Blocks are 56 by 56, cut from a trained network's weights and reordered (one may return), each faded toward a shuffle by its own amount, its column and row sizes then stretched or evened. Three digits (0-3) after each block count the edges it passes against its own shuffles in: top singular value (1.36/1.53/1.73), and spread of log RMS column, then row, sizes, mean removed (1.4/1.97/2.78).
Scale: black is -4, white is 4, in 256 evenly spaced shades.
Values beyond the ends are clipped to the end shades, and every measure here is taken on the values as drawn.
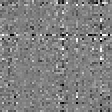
3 2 2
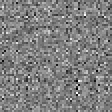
3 2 1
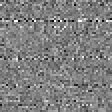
2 0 2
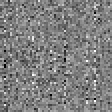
2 2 0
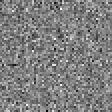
0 1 1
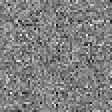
2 1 1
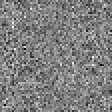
0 1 0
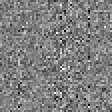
1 2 0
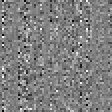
0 3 0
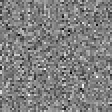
1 2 0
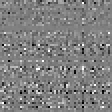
0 2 3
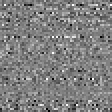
0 0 3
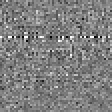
3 0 2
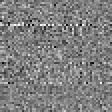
3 0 2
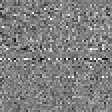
2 1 2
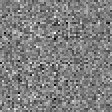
3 1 1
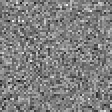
0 0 1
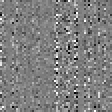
0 3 1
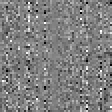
0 3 0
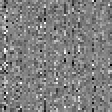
0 3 0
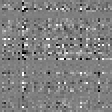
3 2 3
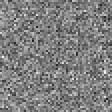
0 1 0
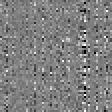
3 3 1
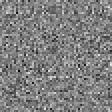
1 0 1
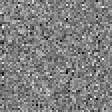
0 1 0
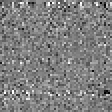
2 1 2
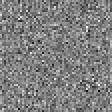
3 1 0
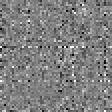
1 2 2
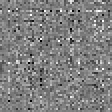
0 2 2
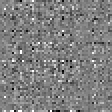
0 2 2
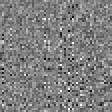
3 2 1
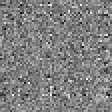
2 1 1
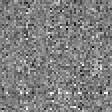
1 2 1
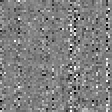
1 3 1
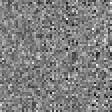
3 2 0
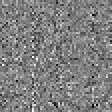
1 2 1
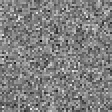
0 0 0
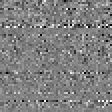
1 1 3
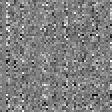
0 3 1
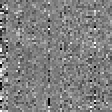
2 3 0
